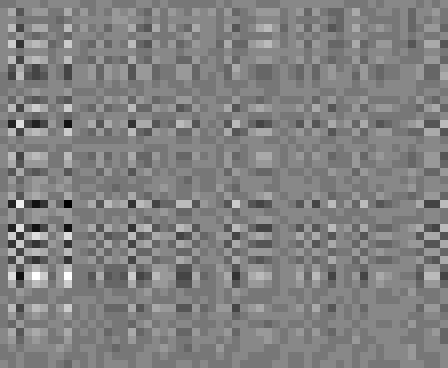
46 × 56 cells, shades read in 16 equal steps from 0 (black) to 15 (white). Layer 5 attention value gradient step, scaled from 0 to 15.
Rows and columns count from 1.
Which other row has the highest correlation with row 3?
19
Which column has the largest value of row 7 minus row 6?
3
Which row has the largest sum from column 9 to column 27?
2
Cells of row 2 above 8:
19
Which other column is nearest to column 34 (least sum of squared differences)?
29
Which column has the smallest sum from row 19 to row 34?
24
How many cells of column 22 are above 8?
9
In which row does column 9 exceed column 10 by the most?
35
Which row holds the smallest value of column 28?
6
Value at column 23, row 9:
9
